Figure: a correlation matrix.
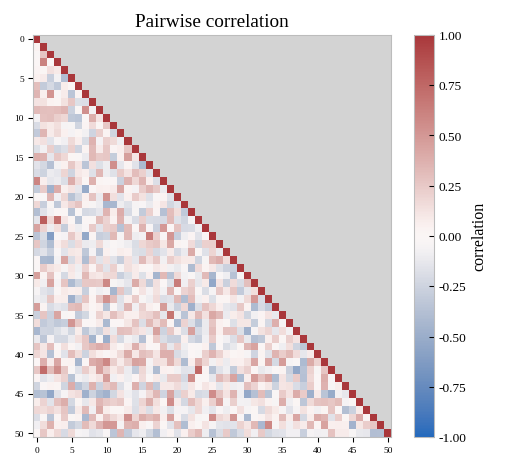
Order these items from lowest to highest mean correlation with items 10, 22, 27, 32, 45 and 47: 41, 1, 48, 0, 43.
0, 1, 41, 48, 43
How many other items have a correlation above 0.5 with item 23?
3
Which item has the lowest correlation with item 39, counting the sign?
45
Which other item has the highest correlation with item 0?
18
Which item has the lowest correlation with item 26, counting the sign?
2
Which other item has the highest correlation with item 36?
5
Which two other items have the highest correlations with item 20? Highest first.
31, 10
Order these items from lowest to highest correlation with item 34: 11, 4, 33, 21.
33, 4, 11, 21
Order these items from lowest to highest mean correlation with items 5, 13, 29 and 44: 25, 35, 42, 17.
17, 42, 35, 25
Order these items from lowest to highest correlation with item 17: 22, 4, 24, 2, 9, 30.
30, 24, 2, 22, 4, 9
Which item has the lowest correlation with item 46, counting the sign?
38
